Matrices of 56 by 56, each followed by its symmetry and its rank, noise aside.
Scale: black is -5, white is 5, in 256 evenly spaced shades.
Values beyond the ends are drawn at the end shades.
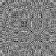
symmetric, rank five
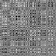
symmetric, rank three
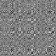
symmetric, rank five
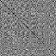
symmetric, rank four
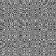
antisymmetric, rank four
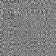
antisymmetric, rank four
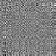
antisymmetric, rank four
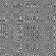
no symmetry, rank four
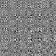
symmetric, rank five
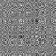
symmetric, rank four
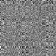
no symmetry, rank five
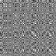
symmetric, rank three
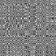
no symmetry, rank four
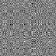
no symmetry, rank four
